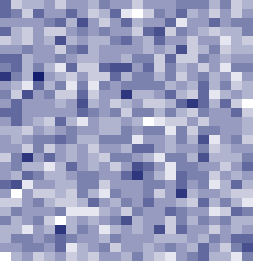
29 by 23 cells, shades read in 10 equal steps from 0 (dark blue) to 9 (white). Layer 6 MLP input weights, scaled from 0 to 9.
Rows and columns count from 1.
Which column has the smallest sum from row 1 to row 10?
1
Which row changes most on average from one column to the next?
11
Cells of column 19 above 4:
12
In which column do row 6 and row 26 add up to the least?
17
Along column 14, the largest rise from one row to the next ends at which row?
14
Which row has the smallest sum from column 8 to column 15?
20
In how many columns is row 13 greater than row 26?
6
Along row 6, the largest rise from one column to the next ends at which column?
18
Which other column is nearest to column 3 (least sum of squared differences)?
5
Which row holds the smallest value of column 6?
26
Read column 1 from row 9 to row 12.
1 5 4 5
